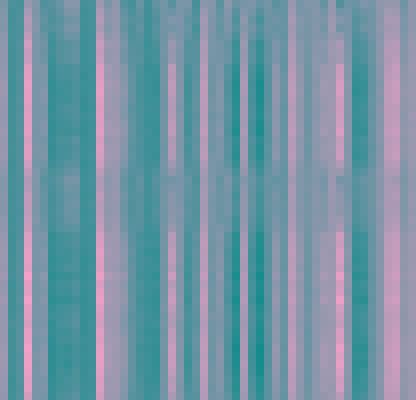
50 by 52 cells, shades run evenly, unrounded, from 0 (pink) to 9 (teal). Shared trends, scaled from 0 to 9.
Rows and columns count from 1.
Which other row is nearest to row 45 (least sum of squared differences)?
46
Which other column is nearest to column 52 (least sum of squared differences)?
15
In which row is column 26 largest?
1
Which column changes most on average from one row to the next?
43
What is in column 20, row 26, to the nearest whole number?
7
